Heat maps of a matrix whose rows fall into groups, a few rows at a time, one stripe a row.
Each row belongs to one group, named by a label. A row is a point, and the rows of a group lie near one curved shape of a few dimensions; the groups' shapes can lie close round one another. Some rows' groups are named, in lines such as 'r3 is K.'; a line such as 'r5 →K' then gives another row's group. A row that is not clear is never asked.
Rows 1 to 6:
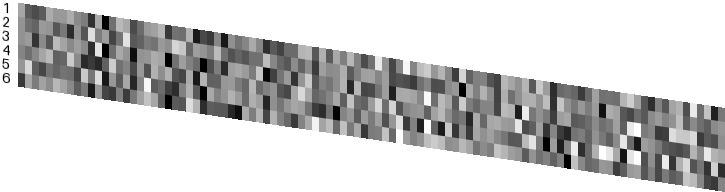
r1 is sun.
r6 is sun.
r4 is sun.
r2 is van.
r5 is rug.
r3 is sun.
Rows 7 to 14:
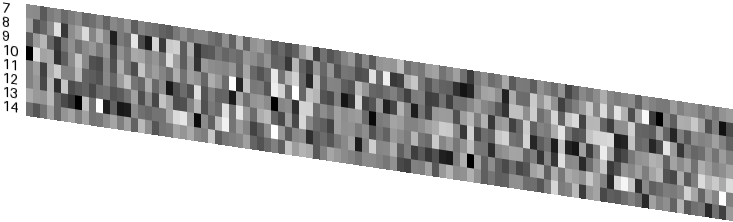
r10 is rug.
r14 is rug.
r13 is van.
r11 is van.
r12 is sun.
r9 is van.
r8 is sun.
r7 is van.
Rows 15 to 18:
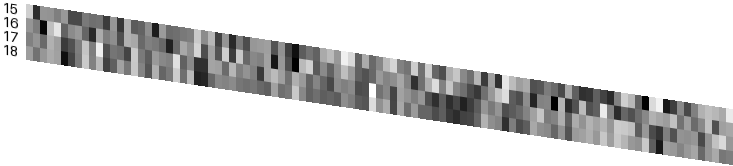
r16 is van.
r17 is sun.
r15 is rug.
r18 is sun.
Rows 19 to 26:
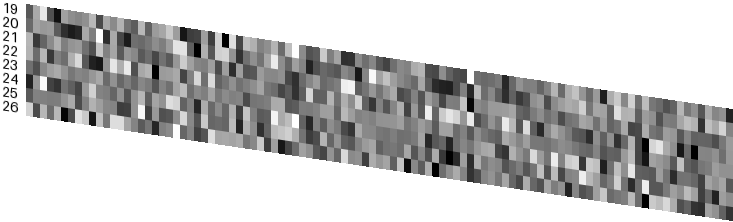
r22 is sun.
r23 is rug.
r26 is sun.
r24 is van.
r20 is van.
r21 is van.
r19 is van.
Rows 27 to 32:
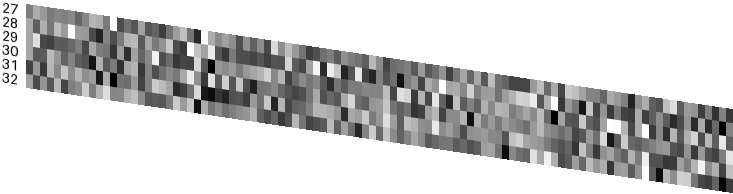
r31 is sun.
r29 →rug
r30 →van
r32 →sun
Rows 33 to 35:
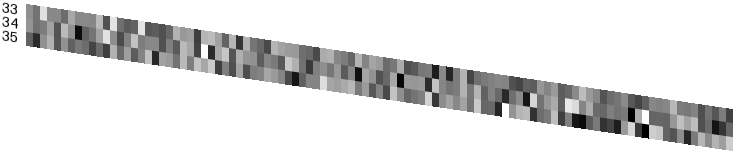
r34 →sun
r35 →rug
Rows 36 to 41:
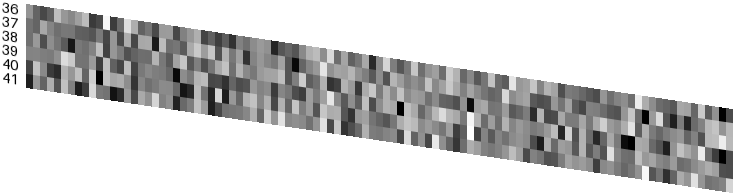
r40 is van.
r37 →rug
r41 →sun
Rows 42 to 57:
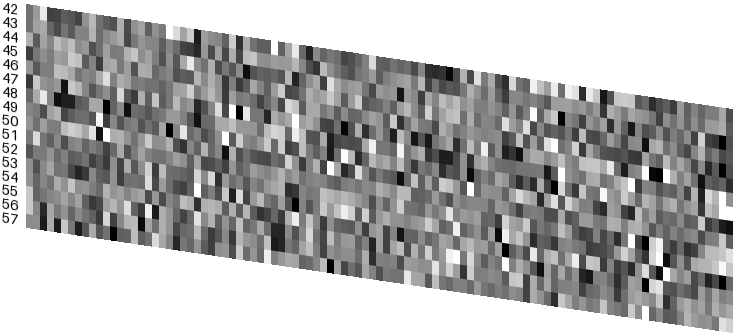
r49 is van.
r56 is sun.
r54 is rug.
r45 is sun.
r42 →van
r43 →van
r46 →rug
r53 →rug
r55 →sun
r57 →sun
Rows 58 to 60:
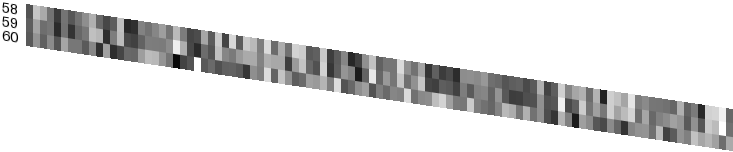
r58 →van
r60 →sun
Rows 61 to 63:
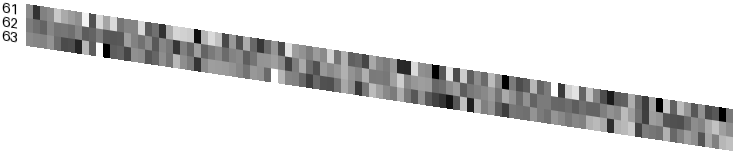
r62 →rug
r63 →van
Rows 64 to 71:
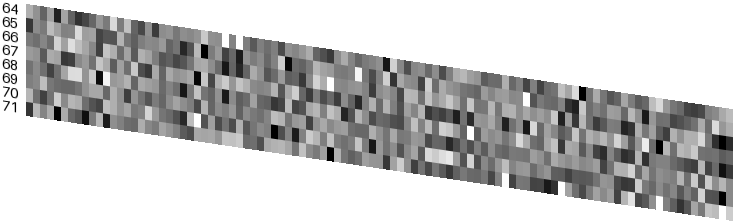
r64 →sun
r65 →sun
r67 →sun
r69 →van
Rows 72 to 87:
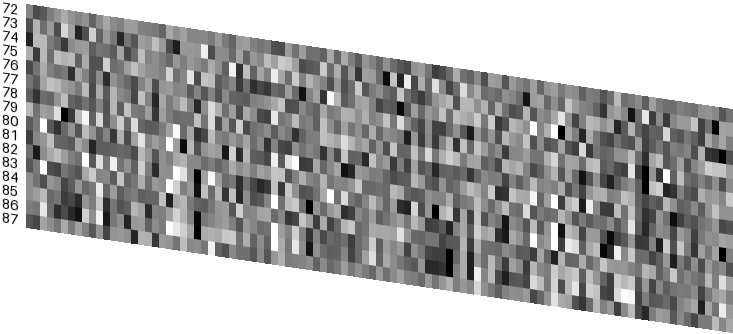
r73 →sun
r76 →rug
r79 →sun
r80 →van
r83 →van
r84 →van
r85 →van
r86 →van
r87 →rug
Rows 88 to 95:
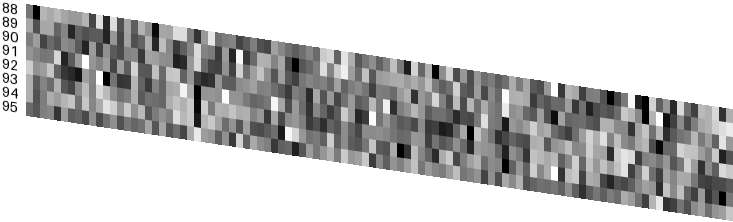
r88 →rug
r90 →rug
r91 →sun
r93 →sun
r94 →rug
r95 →rug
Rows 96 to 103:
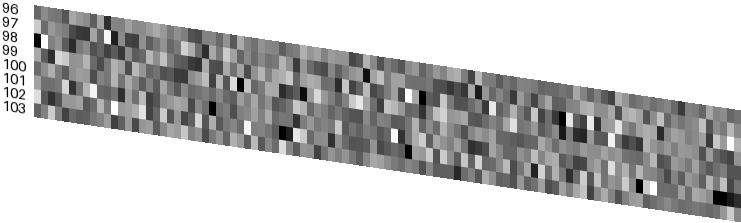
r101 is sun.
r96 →van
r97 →van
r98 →rug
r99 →van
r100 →rug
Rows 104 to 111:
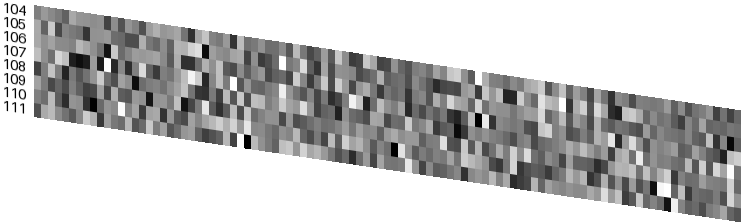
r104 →van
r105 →van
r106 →van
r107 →van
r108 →van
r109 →rug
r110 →sun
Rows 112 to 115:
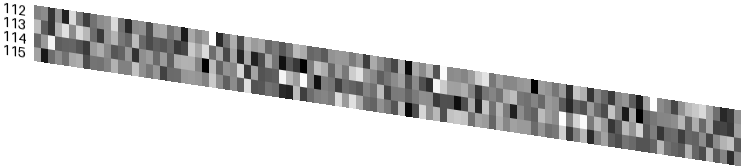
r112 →sun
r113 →van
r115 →rug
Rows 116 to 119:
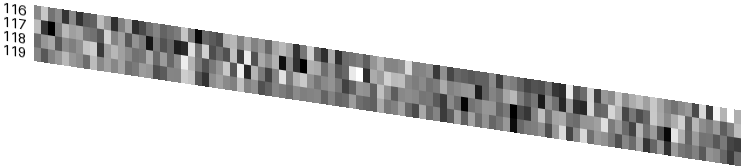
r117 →van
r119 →rug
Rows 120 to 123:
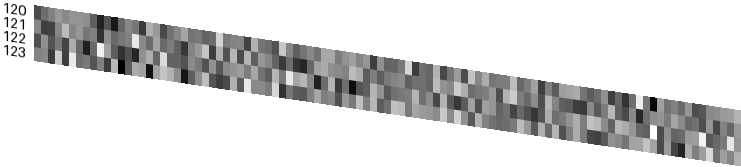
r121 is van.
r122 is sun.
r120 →rug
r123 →sun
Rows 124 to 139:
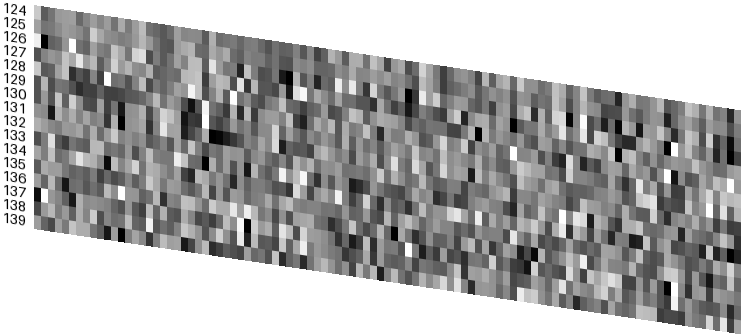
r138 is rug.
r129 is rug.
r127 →rug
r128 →van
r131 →sun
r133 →van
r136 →sun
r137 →rug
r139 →sun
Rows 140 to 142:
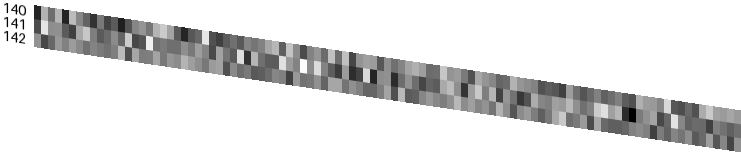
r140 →sun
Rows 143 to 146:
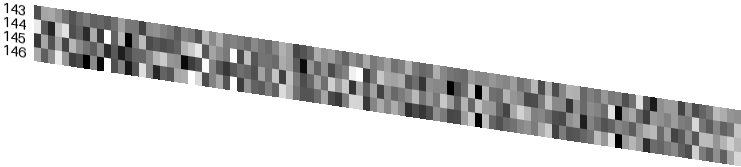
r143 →rug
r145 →sun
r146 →van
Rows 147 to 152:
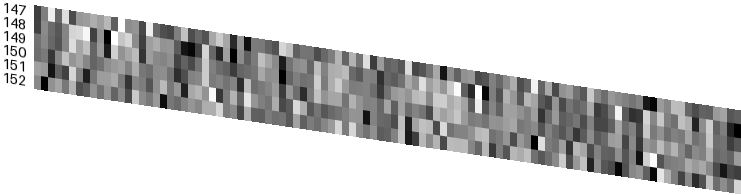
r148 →van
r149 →van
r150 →van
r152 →rug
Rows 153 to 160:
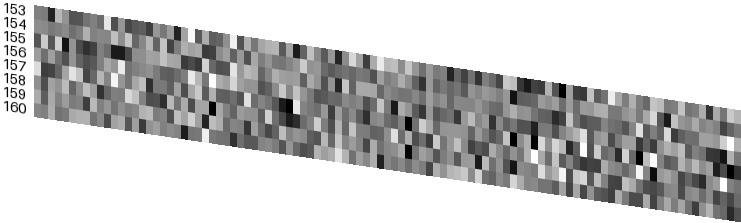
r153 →van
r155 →sun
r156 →sun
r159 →van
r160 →sun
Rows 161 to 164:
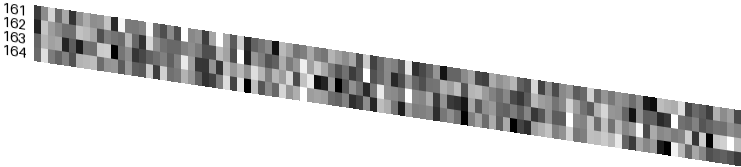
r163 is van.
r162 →rug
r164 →rug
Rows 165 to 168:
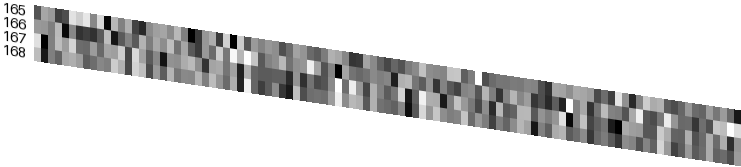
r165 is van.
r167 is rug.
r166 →sun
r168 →rug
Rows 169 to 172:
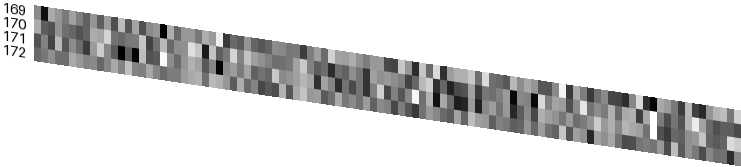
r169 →rug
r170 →sun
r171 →sun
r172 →rug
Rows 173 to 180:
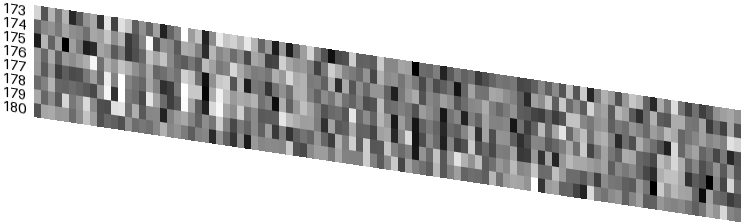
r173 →sun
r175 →sun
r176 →rug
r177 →sun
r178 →sun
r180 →sun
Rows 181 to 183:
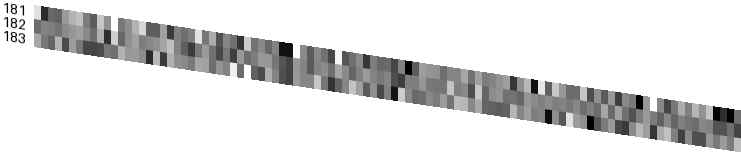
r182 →van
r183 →sun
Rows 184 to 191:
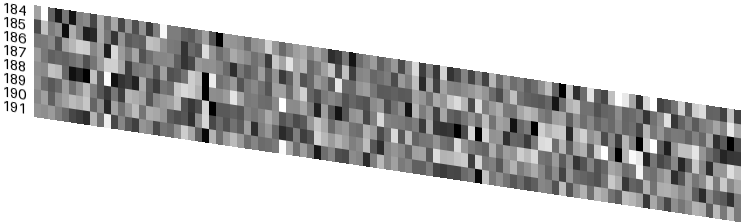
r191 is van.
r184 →rug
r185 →sun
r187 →sun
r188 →van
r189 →sun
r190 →van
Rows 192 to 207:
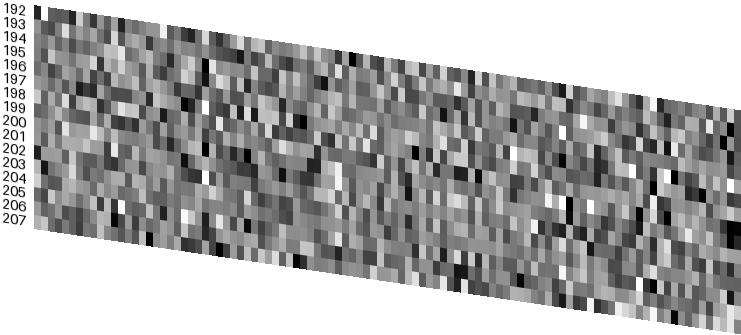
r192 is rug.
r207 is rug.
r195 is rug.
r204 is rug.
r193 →sun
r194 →sun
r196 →van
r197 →rug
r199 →sun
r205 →rug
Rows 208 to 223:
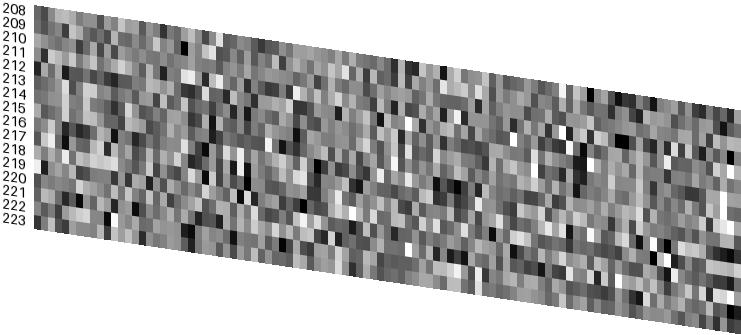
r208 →rug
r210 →van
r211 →rug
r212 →rug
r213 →sun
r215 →sun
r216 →van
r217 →van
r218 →sun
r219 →rug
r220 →rug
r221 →van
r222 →van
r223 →van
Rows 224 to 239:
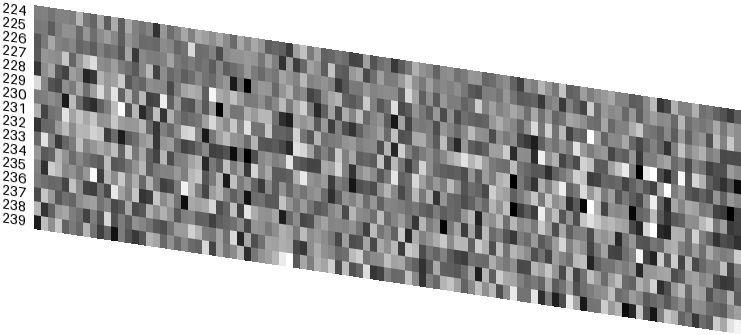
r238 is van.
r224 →rug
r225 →van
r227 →sun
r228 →sun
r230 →sun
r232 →sun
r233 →rug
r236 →sun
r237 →rug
